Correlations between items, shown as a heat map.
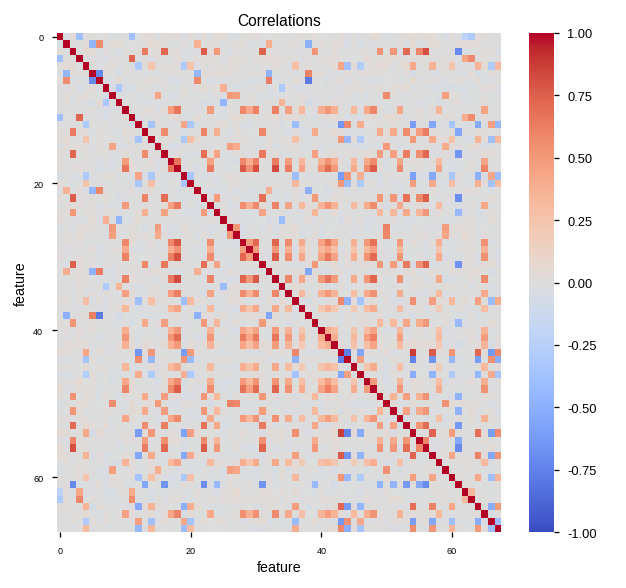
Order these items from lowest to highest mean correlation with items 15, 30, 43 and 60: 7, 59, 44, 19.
44, 19, 7, 59
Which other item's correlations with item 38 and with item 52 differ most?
6
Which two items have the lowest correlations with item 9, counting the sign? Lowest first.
25, 7
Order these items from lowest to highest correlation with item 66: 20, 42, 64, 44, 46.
64, 20, 42, 46, 44
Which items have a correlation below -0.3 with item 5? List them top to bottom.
1, 6, 21, 32
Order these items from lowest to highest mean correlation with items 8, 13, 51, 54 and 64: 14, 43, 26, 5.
5, 26, 14, 43
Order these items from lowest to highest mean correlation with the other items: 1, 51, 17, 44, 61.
61, 44, 1, 51, 17
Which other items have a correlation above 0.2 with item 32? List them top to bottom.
1, 6, 21
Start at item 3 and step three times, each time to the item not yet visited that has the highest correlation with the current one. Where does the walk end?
62
